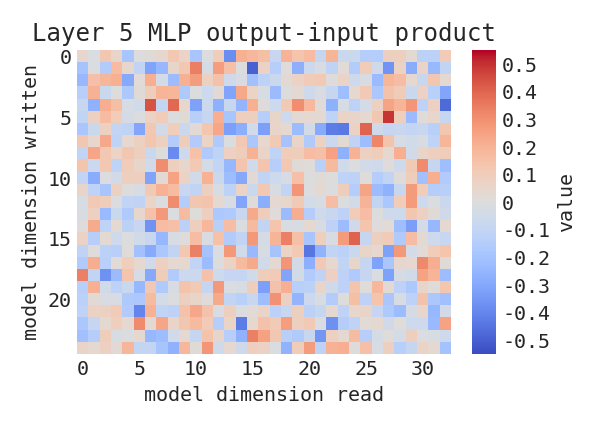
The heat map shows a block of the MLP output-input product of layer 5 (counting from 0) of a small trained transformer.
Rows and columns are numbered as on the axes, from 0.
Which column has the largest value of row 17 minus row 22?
14
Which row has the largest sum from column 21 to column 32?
8
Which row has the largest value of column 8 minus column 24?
4
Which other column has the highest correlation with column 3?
20
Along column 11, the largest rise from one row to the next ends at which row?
18
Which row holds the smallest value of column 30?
10
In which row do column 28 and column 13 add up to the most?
16
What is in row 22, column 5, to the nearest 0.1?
0.3
